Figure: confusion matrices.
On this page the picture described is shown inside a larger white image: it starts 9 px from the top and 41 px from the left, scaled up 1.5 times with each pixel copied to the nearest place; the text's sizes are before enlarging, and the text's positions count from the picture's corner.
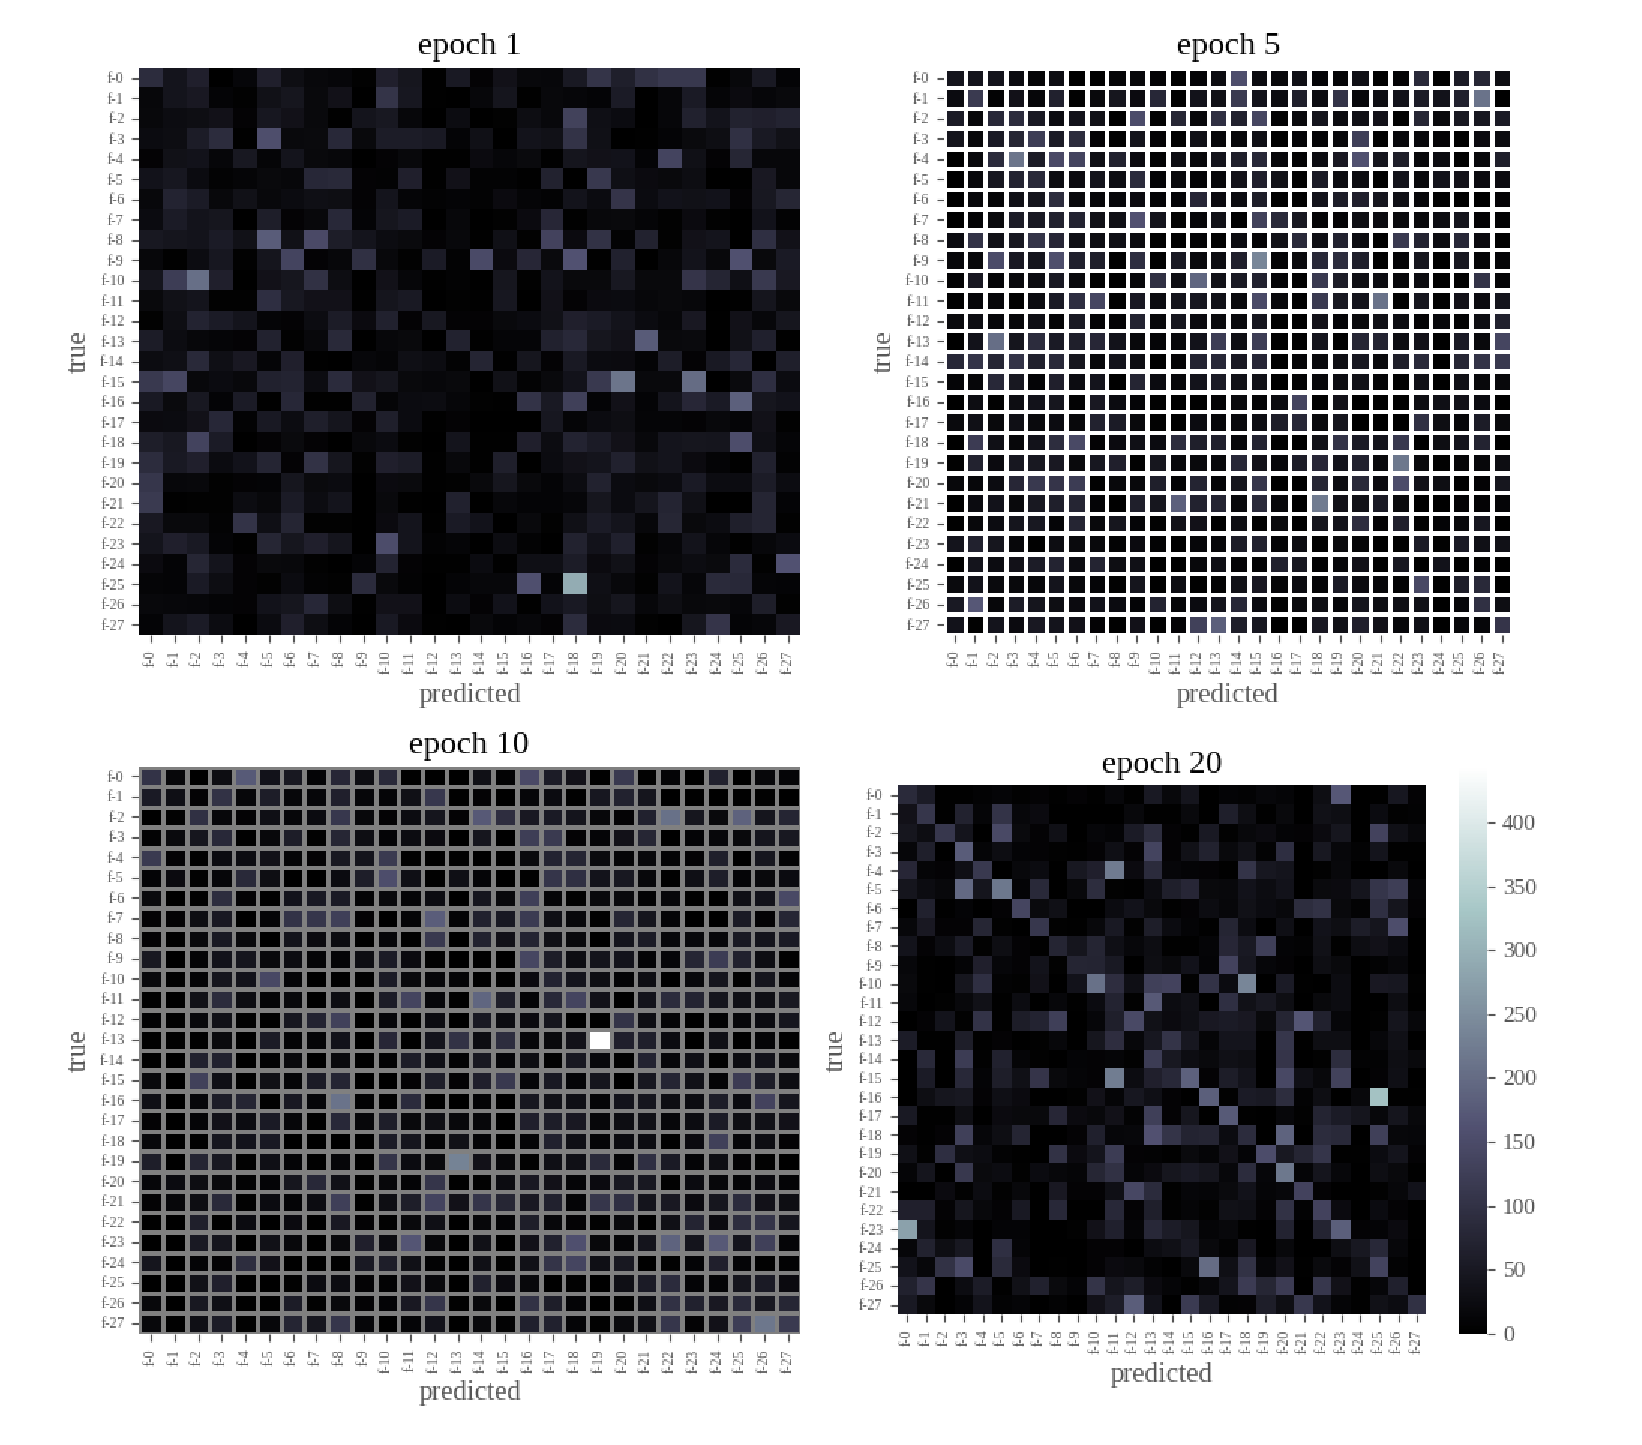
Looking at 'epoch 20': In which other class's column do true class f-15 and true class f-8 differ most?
f-11
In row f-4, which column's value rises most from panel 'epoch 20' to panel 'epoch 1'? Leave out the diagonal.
f-22
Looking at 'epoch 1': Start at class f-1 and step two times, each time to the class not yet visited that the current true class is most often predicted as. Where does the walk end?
f-2
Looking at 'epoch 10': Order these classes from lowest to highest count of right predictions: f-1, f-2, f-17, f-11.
f-1, f-17, f-2, f-11
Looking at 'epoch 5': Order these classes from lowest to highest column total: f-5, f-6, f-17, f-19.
f-17, f-19, f-6, f-5
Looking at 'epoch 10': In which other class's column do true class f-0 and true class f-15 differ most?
f-4
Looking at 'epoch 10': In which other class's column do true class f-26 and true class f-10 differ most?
f-5
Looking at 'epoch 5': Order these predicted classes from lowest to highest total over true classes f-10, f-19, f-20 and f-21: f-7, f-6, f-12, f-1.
f-7, f-1, f-6, f-12
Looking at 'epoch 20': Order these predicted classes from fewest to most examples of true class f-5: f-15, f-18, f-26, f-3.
f-18, f-15, f-26, f-3
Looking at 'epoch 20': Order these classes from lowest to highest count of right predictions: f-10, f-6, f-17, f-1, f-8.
f-8, f-1, f-6, f-17, f-10
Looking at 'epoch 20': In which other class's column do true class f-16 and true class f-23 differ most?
f-25
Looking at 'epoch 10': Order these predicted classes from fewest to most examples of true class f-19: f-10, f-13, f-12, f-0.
f-12, f-0, f-10, f-13
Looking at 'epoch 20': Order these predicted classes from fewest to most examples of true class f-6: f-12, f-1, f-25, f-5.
f-5, f-12, f-1, f-25
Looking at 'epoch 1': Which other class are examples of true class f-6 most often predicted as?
f-20
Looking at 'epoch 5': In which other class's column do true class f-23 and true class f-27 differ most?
f-13
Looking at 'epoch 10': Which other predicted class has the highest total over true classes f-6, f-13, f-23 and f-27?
f-19
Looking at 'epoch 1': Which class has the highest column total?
f-18
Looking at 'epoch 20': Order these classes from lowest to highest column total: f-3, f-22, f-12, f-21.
f-21, f-12, f-22, f-3
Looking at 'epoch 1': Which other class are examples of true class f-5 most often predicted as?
f-19
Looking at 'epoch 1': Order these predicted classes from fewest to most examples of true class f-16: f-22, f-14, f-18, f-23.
f-14, f-22, f-23, f-18
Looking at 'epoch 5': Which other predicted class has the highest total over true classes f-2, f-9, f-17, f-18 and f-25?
f-15
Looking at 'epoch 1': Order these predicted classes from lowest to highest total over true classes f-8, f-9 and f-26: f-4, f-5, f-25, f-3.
f-4, f-3, f-25, f-5
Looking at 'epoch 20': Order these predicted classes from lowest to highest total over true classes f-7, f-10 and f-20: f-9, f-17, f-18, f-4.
f-9, f-17, f-4, f-18
